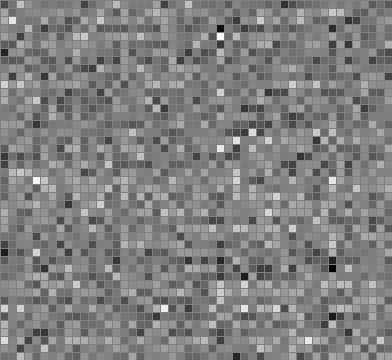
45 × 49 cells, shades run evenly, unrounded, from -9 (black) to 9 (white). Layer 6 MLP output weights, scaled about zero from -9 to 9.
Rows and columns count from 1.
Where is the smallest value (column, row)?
42, 34
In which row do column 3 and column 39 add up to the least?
20
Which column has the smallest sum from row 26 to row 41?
15
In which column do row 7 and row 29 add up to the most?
31
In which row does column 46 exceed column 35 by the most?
12
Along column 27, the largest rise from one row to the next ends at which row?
29
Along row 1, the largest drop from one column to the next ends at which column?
21
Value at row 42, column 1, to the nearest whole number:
3
